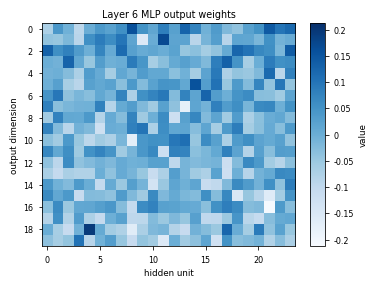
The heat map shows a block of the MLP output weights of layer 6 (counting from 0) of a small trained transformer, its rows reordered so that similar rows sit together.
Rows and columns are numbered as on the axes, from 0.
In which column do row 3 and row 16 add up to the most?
17
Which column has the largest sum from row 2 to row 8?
16
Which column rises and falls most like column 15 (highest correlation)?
10
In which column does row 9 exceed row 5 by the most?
9
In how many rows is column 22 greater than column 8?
9
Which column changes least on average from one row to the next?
7
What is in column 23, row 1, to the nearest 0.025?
0
